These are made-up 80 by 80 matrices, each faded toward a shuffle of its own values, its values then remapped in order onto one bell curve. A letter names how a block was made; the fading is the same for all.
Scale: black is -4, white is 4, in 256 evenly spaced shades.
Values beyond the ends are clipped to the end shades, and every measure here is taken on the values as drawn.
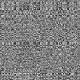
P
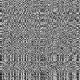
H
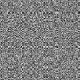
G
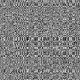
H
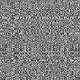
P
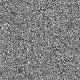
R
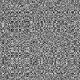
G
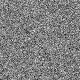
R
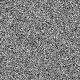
R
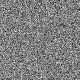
R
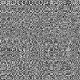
P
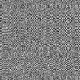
H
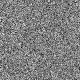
R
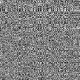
G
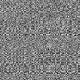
P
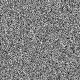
R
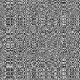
H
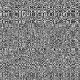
P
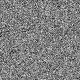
R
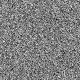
R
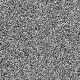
R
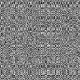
H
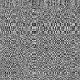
H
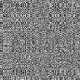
G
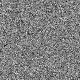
R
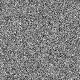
R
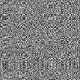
G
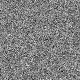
R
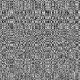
H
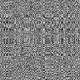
H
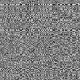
P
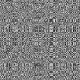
H
